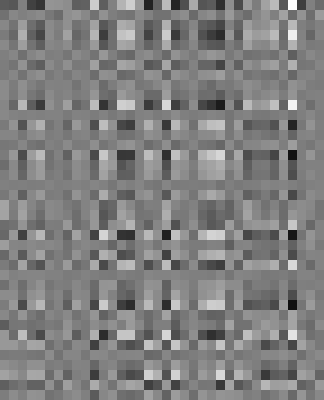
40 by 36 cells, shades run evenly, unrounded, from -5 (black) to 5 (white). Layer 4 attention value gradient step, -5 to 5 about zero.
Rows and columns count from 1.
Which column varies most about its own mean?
33
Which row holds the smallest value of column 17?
1
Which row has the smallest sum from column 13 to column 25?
11
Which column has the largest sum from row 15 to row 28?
25
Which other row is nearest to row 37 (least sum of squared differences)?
14
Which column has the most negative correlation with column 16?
34
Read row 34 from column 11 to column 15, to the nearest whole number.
2 -3 -1 3 3
